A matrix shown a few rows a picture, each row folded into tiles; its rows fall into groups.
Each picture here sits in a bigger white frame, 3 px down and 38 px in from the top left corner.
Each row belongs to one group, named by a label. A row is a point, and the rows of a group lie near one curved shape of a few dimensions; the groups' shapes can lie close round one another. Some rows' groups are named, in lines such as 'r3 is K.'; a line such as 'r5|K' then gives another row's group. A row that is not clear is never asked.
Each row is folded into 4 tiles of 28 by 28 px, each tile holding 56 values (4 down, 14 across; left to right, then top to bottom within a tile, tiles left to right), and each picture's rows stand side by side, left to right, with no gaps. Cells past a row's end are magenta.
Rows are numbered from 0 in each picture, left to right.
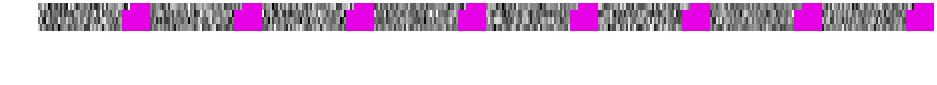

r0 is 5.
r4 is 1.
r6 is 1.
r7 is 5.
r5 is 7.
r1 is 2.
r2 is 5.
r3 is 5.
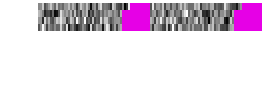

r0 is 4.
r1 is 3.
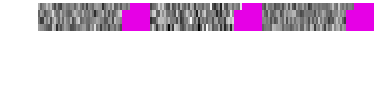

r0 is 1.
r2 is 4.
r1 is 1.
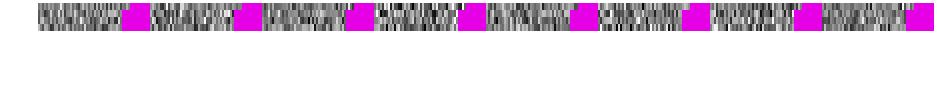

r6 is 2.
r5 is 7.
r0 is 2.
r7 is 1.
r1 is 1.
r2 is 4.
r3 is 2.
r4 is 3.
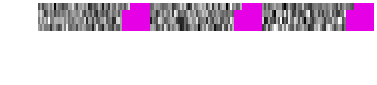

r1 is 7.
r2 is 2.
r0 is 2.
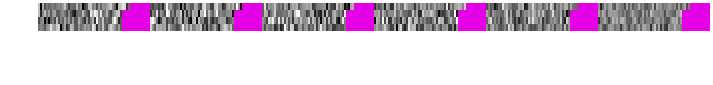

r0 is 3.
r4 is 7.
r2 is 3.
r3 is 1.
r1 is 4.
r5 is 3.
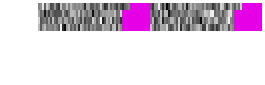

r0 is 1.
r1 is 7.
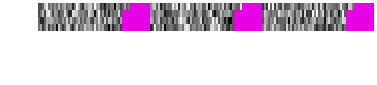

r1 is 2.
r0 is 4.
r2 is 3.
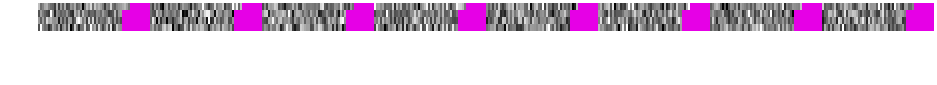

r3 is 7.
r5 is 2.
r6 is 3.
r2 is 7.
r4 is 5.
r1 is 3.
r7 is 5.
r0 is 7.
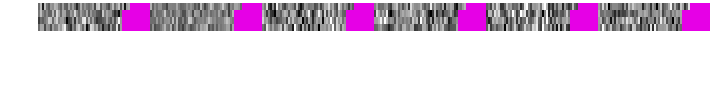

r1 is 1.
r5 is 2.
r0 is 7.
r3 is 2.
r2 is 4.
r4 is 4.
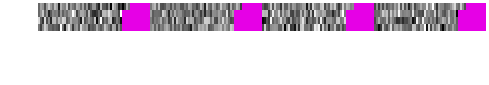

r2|1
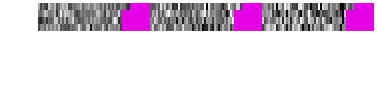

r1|3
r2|2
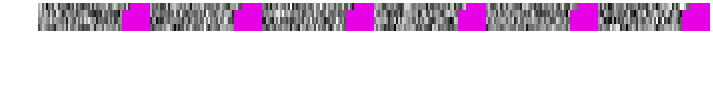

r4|2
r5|3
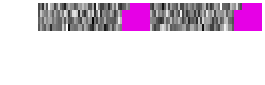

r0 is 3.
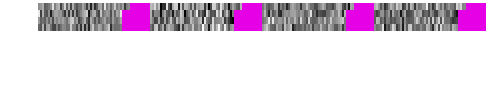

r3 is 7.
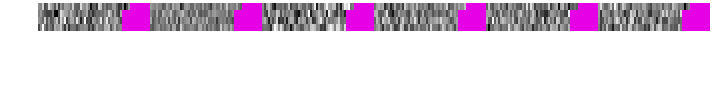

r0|4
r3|1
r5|3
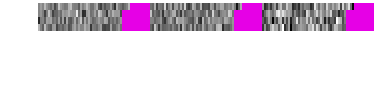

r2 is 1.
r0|2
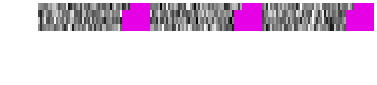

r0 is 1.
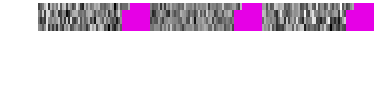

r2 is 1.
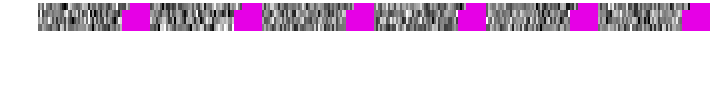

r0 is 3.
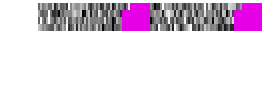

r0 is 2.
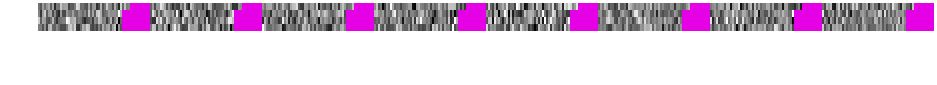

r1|7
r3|7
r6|1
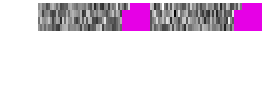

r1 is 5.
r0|1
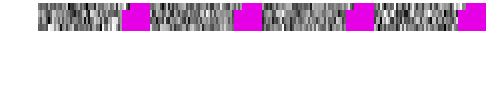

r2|1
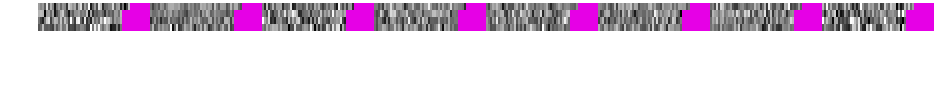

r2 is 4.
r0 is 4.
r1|1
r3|1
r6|3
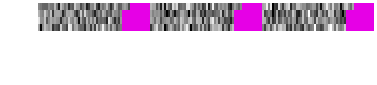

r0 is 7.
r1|2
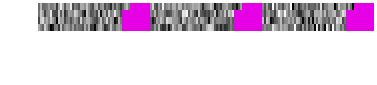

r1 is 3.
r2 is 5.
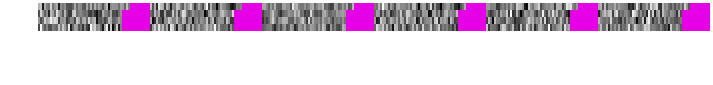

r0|7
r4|7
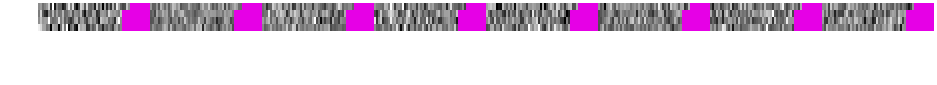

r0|2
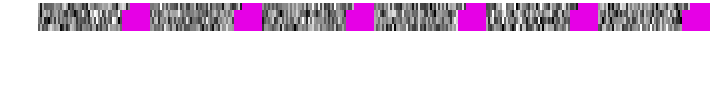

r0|3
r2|5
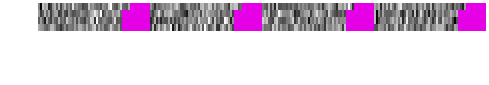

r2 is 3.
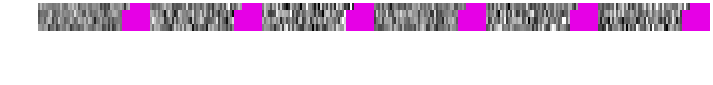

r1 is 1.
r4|2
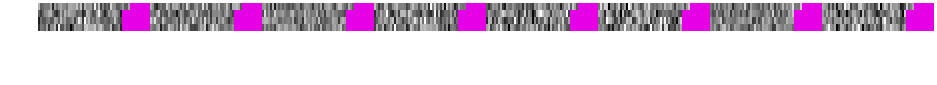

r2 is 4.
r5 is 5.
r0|5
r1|7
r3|5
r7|2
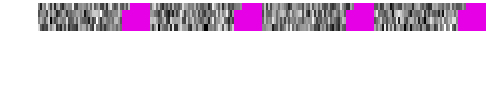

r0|7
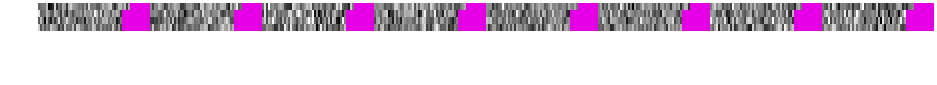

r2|3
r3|2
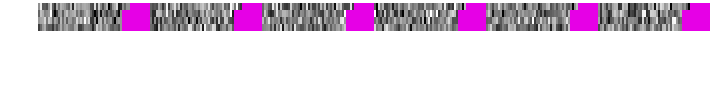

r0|2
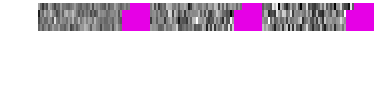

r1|7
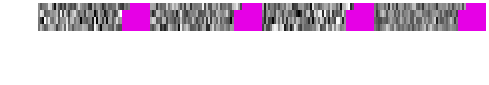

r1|7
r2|3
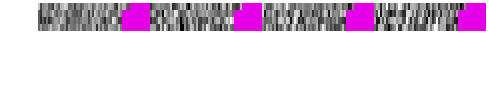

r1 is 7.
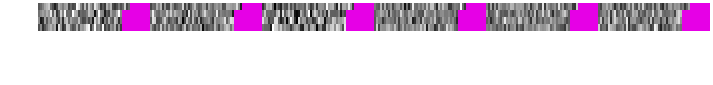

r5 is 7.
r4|5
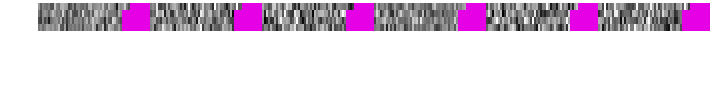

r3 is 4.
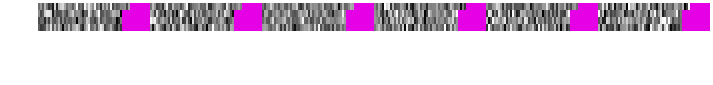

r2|7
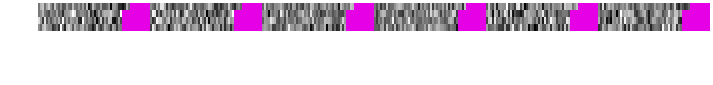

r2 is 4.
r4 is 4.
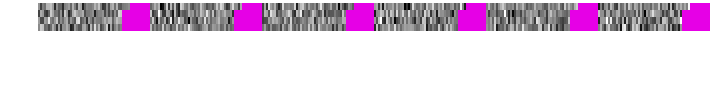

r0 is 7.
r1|5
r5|1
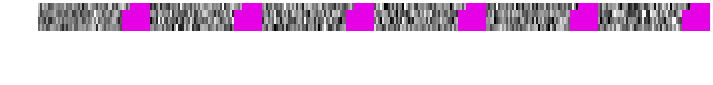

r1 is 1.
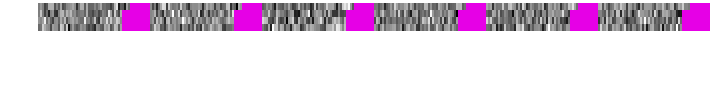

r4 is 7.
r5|7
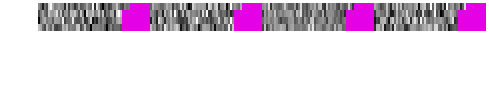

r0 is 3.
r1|7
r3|5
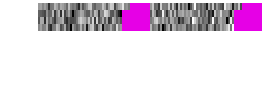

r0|7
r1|2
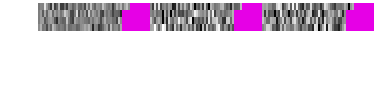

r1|2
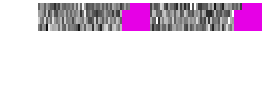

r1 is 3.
